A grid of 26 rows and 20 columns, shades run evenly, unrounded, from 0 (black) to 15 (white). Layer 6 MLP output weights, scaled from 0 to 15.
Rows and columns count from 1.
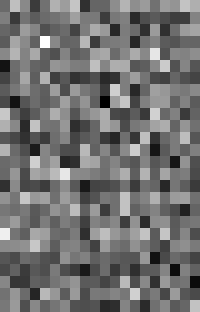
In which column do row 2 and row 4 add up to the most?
5
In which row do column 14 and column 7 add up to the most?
15
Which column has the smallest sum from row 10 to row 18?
3
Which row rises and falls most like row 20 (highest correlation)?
11
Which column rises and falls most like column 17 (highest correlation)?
12
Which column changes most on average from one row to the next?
14
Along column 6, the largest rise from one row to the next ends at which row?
8
